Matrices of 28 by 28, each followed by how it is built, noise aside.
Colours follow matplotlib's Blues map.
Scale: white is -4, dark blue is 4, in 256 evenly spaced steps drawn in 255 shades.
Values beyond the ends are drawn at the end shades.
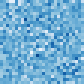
block diagonal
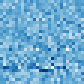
uneven rows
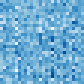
uneven columns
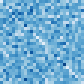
diagonal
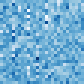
uneven columns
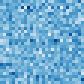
uneven rows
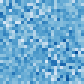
block diagonal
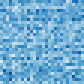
blocks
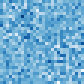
block diagonal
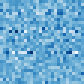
uneven rows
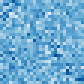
block diagonal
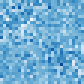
block diagonal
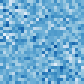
block diagonal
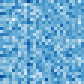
repeating rows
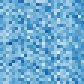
repeating rows
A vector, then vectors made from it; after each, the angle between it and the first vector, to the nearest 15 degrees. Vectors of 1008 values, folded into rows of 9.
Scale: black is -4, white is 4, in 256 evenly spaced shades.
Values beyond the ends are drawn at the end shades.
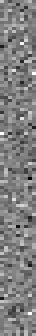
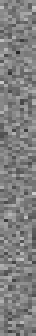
90 degrees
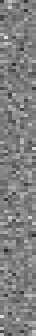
105 degrees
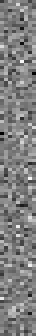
150 degrees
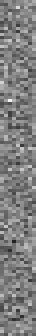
105 degrees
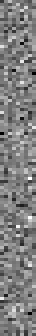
165 degrees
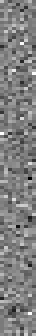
15 degrees
